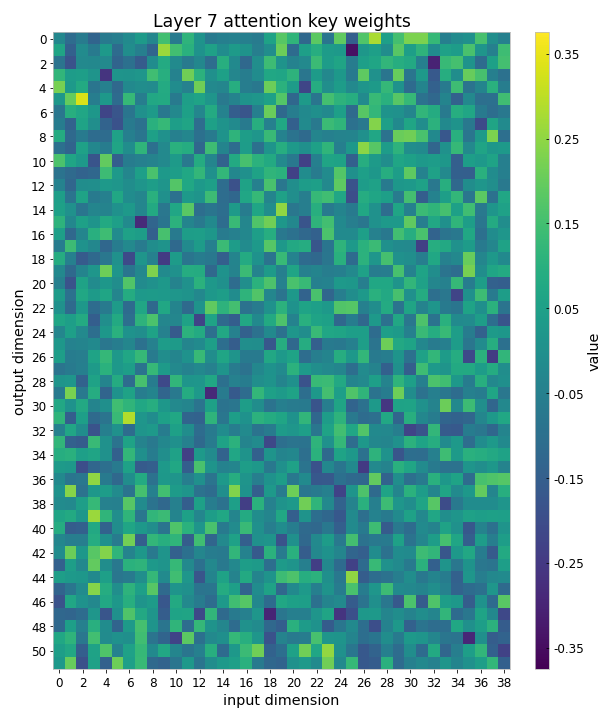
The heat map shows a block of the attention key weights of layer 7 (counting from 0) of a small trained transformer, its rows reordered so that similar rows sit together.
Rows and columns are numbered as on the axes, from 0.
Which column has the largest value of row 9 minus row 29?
13
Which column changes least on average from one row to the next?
5
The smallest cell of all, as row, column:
1, 25
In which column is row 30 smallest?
28
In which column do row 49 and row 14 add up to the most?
11
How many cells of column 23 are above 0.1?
10
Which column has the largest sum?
29
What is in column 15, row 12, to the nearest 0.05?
-0.2
